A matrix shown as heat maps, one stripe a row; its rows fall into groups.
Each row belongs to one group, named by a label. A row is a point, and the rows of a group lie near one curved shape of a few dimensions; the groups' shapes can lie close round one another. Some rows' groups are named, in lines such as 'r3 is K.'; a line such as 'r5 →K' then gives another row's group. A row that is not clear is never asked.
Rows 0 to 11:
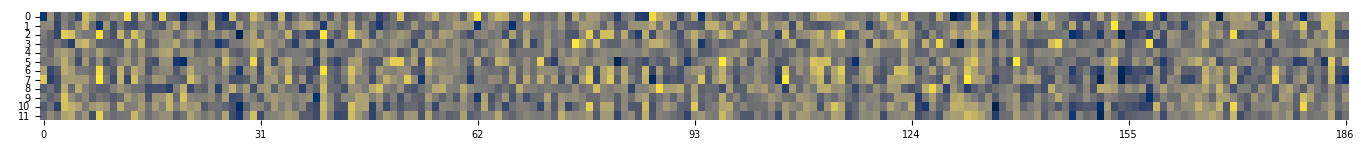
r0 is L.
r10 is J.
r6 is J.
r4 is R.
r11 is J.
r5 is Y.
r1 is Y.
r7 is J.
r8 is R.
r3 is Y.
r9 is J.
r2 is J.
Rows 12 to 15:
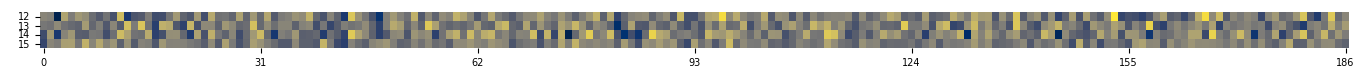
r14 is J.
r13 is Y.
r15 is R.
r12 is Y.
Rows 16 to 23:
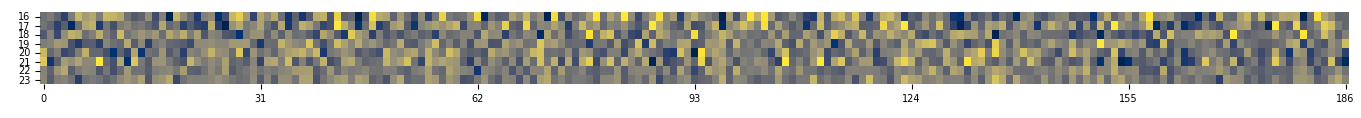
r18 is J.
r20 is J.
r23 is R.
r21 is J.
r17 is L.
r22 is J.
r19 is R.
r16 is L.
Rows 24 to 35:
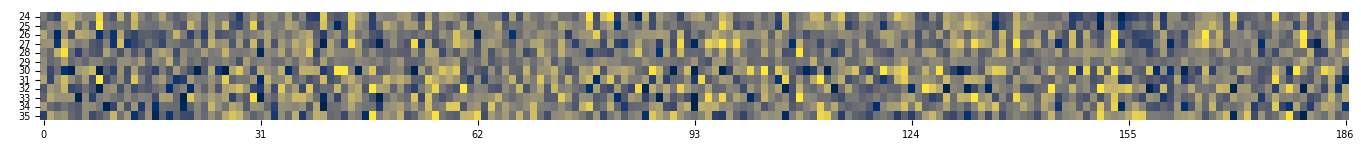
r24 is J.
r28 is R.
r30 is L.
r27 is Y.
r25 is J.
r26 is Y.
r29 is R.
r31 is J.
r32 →R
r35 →R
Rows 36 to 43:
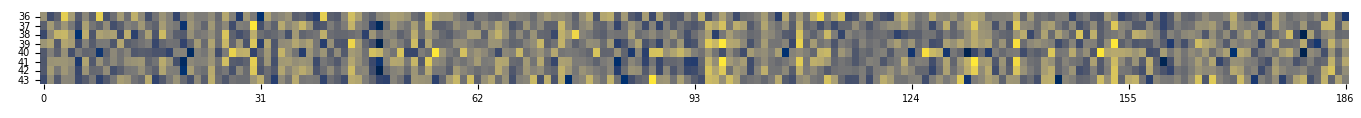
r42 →Y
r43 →J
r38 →R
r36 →J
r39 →Y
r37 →Y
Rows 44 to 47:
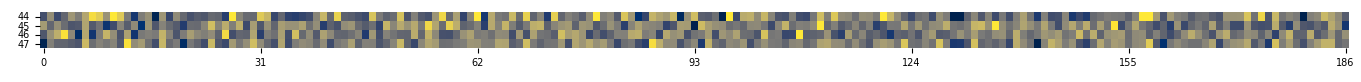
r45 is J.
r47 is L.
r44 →L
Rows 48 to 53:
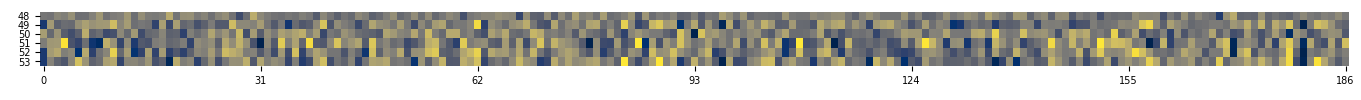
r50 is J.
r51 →R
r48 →R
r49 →L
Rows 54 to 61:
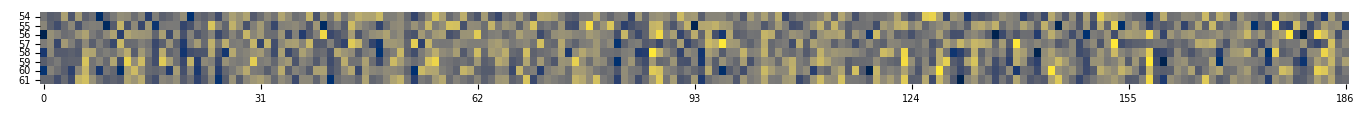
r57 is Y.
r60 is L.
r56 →L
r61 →Y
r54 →R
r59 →Y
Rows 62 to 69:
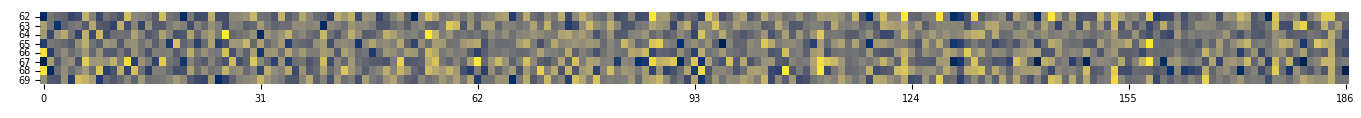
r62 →L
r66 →J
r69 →Y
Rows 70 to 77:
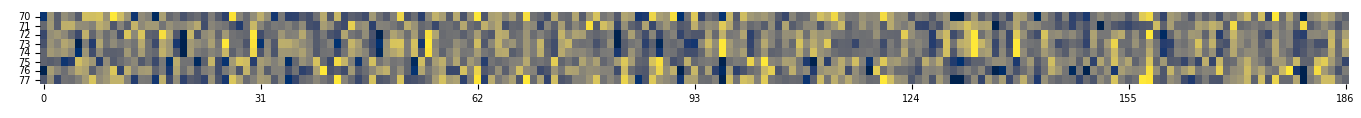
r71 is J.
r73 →Y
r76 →L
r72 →Y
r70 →L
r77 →L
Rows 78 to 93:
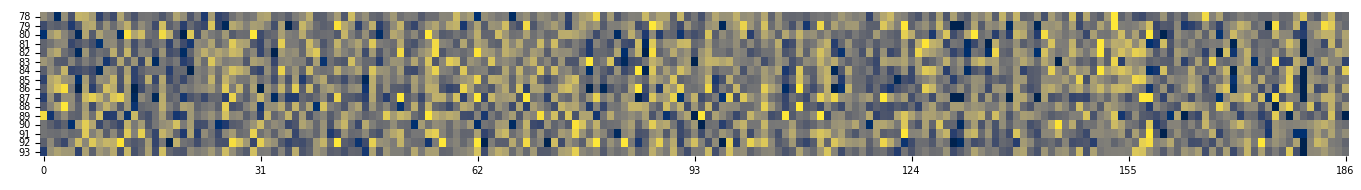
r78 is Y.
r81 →R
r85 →R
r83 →J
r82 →R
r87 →L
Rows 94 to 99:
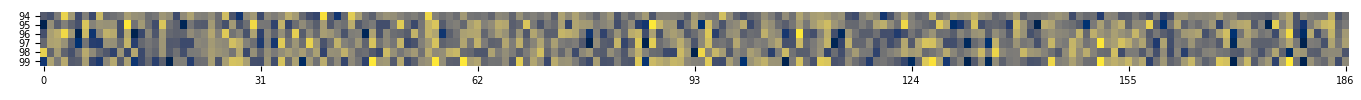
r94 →J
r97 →R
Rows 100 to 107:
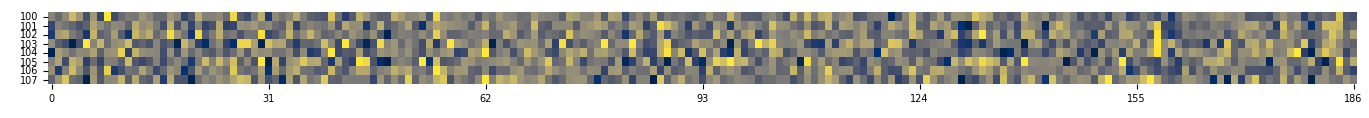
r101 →L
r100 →J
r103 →L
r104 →L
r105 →Y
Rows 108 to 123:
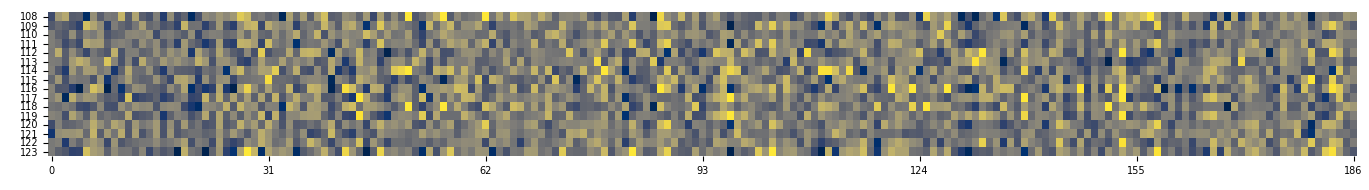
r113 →J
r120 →L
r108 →R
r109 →L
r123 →L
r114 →Y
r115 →J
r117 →Y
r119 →Y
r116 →L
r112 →Y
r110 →R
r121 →R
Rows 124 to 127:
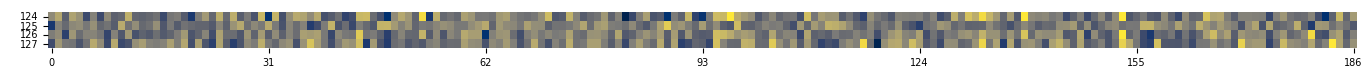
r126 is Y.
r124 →Y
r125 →R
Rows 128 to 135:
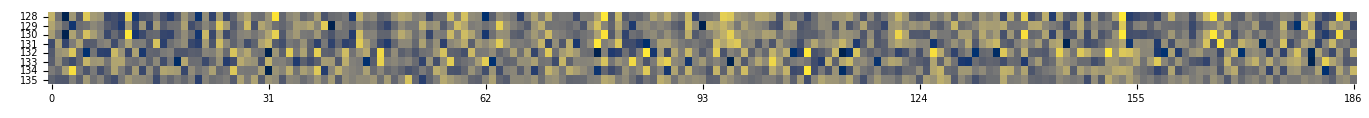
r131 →J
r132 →R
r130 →Y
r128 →Y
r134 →R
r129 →J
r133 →L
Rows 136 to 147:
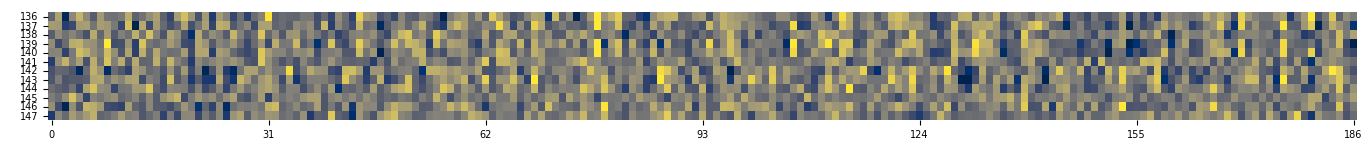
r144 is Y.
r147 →R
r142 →L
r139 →J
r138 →Y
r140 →J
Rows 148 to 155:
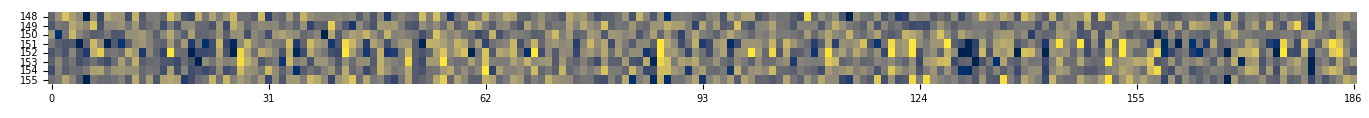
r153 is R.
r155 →R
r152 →L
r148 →R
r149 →R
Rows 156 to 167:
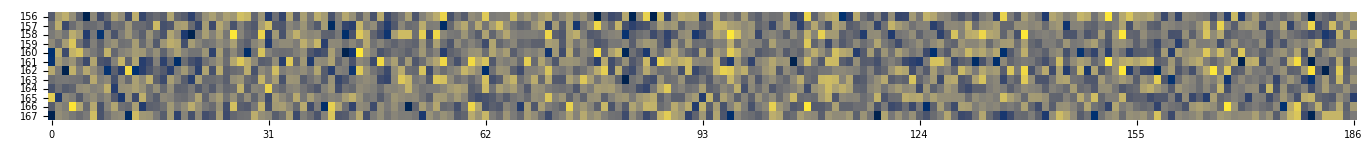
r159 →R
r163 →Y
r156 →R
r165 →J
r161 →R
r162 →Y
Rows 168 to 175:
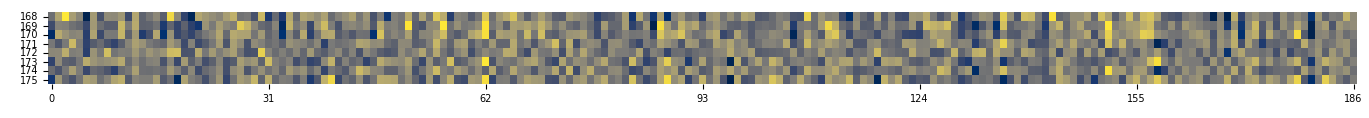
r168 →R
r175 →L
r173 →L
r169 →R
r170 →R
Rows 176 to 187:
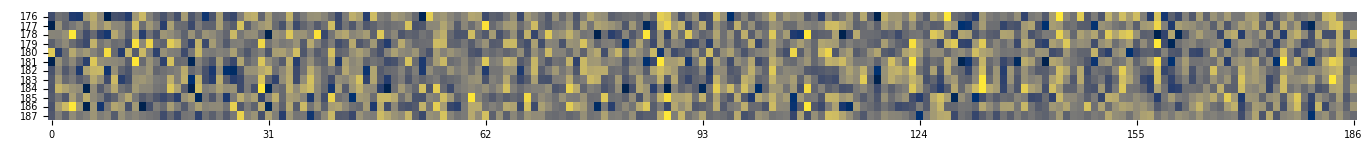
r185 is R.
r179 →Y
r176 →L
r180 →J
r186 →R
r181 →L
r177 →L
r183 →Y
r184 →Y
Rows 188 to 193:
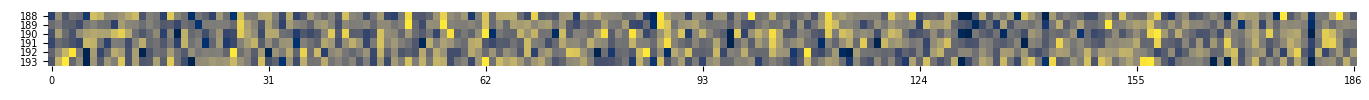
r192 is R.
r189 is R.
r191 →L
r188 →L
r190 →L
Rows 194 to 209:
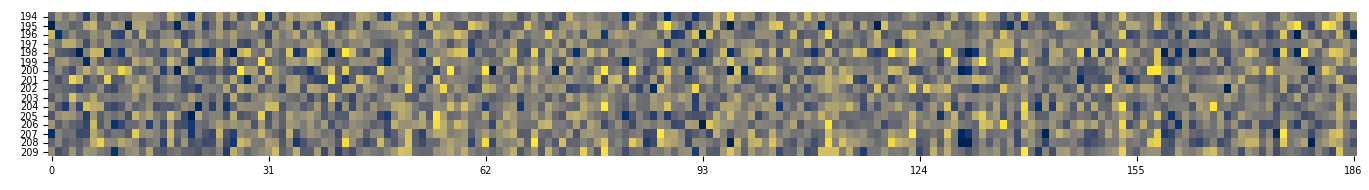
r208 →L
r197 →R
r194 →Y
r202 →R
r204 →Y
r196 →J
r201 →J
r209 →Y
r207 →L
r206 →J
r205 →Y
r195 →L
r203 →R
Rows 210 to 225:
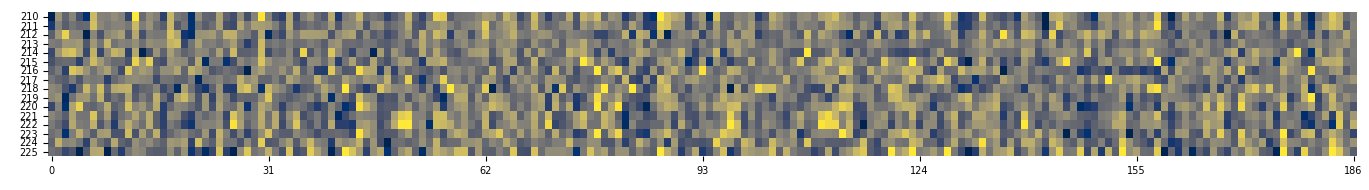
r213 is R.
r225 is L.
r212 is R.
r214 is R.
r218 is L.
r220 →J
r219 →J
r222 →Y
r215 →Y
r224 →Y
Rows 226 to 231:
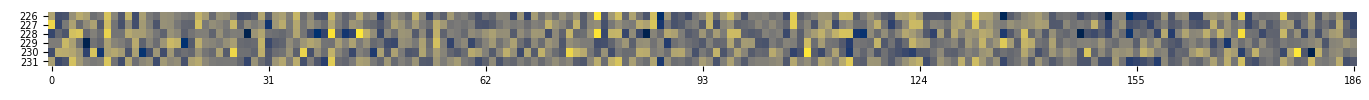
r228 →J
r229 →R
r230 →R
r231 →J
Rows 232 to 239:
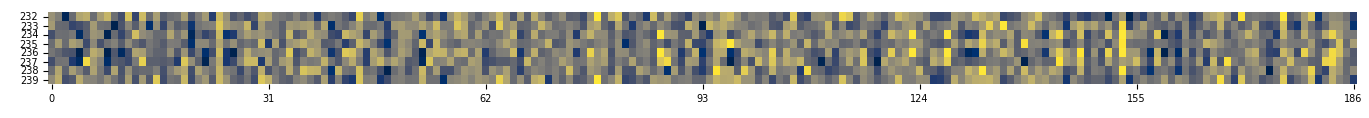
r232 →J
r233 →J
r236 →L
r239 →J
